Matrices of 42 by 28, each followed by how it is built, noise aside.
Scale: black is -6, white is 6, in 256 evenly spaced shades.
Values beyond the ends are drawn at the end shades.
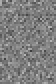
repeating columns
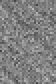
Toeplitz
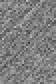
Hankel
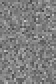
noise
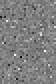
sparse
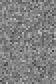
noise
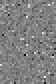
sparse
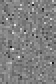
sparse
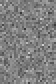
noise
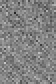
Toeplitz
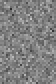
noise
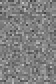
repeating columns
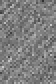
Hankel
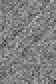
Hankel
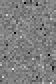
sparse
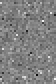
sparse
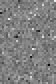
sparse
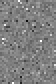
sparse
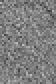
Toeplitz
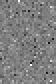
sparse
